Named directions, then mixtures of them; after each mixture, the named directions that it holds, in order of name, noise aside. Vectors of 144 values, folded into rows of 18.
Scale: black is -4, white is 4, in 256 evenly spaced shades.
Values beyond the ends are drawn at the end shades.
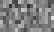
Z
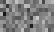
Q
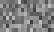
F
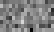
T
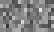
F, T, Z.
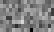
F, T.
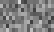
F.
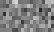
Q, T, Z.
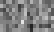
Q, T, Z.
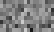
T.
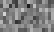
Q, T, Z.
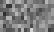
Q, T, Z.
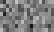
Q, T.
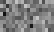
Q.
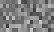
F.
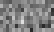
T.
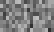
F, Q.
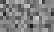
Q, T.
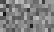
Q.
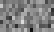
T.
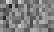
F, Q, Z.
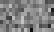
T.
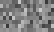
F, T, Z.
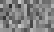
F, Q, Z.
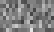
F, Q, T.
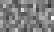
F, Z.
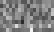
F, Q, T.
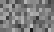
F, Q, T.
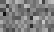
Q.
